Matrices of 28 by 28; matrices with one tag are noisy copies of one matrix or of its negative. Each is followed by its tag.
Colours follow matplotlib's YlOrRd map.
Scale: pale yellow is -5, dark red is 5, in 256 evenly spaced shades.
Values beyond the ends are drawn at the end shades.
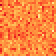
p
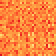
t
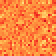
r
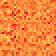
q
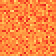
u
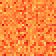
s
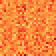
s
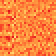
q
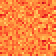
r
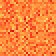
u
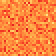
u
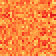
r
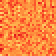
p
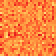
p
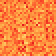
s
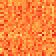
p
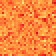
r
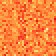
s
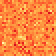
s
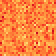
s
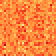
s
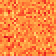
q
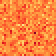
s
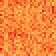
p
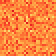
u
